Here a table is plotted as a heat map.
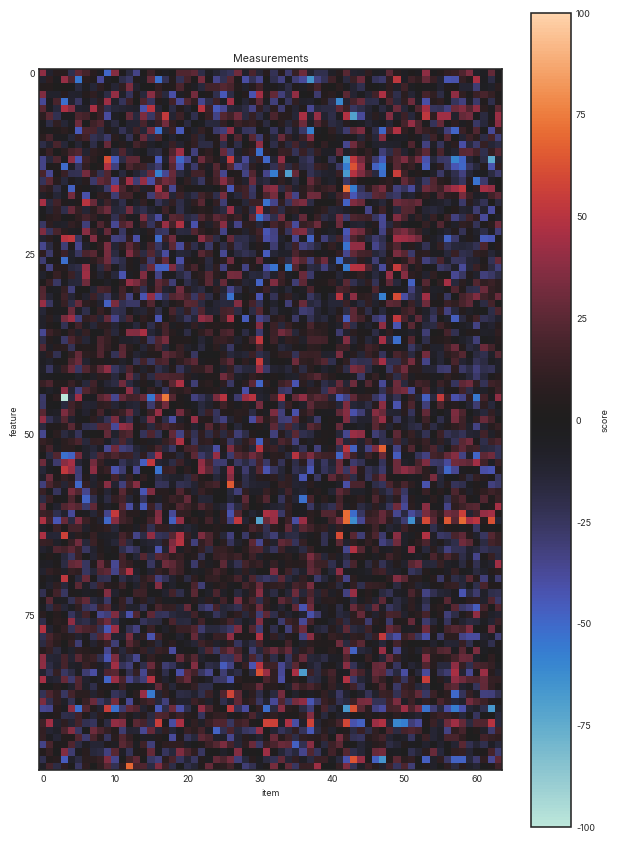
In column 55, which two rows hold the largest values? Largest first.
45, 6
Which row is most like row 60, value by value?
58
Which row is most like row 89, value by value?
67
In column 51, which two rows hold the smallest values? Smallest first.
62, 29
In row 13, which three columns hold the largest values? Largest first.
43, 9, 44
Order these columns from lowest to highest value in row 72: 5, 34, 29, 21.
34, 5, 29, 21
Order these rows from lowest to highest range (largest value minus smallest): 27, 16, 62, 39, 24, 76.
39, 76, 24, 27, 16, 62
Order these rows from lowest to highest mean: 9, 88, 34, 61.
88, 34, 9, 61
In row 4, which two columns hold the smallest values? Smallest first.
41, 3
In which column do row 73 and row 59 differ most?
6
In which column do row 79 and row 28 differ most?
27
